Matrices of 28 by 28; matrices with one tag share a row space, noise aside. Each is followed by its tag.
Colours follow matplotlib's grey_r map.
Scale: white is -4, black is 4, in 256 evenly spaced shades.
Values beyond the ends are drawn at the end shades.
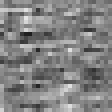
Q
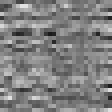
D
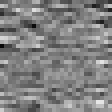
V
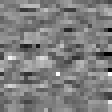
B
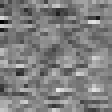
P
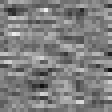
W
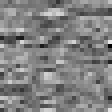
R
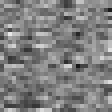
B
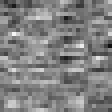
W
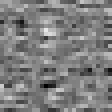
R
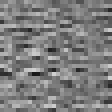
D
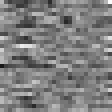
D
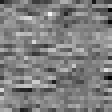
D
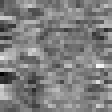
V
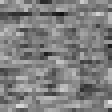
R
